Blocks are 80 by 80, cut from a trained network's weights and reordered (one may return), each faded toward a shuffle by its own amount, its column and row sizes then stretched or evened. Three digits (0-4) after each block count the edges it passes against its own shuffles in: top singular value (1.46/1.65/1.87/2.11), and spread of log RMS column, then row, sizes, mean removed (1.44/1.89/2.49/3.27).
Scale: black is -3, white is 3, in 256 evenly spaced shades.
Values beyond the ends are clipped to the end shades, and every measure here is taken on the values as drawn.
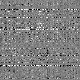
2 1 4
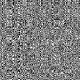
4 3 1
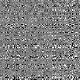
3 3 4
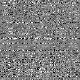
2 1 4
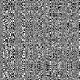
4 4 0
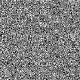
2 1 0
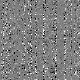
0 4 1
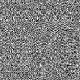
4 0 1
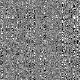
1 4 0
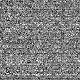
2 0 2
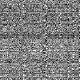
3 2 0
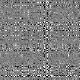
4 3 4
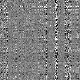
2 4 1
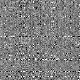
1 2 3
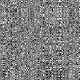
4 3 1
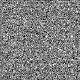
1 2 0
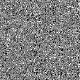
0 2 0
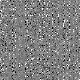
1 4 1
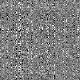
1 4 1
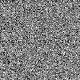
2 0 1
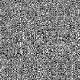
2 1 1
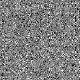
2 2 1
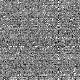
2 1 1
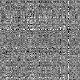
4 3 2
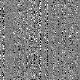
0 4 0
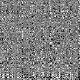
3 3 3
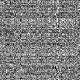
4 2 0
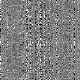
2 4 1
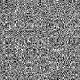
3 2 1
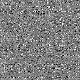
0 0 2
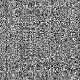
2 0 1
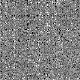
0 2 2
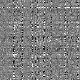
3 4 2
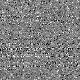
2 0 2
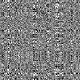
4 3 1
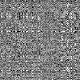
4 3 1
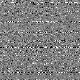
2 0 4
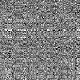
4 3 1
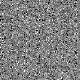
1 3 0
